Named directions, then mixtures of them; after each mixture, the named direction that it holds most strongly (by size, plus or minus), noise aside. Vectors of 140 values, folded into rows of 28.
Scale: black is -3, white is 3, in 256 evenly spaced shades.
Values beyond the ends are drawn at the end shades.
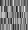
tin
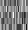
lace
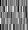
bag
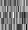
lace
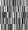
tin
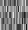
lace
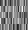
lace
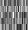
lace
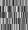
tin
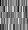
bag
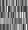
lace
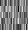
lace
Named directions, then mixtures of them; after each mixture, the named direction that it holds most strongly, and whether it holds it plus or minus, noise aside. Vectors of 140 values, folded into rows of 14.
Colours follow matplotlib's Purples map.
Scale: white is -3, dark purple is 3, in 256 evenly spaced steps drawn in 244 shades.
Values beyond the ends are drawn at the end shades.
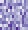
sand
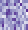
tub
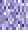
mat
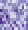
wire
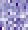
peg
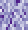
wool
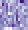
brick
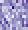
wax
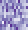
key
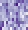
peg, plus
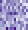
tub, plus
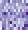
peg, minus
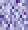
wool, plus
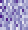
sand, minus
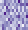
mat, minus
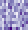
tub, minus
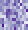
tub, plus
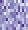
mat, plus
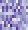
key, plus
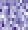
tub, plus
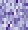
key, minus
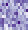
tub, plus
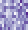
tub, minus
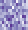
wax, minus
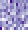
peg, plus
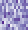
key, minus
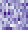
key, minus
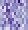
mat, minus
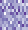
mat, plus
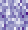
tub, minus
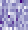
brick, plus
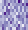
mat, minus
